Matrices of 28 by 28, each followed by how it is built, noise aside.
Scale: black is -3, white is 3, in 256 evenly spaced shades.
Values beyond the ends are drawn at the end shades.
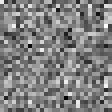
blocks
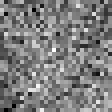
smooth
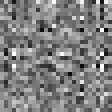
low rank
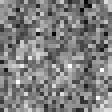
smooth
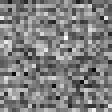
blocks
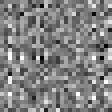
low rank
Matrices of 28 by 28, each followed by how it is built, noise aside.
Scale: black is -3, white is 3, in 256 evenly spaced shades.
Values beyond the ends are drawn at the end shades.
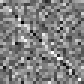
diagonal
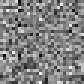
low rank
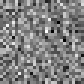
blocks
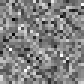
Toeplitz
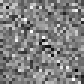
banded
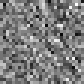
Toeplitz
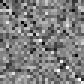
diagonal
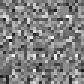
repeating columns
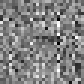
low rank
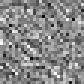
Toeplitz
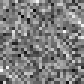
Toeplitz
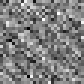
Toeplitz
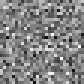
repeating columns
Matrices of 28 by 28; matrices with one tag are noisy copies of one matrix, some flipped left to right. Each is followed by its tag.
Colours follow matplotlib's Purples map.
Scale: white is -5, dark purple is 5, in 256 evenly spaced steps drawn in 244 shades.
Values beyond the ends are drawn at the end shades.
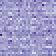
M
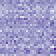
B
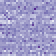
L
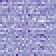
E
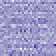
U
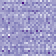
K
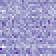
B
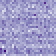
B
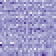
U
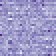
M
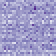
L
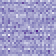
K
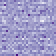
E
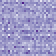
K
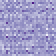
K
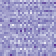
U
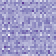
K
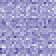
B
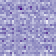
L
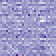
E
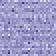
K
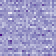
M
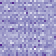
U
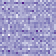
K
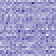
K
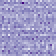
K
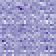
L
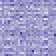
M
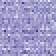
K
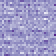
M
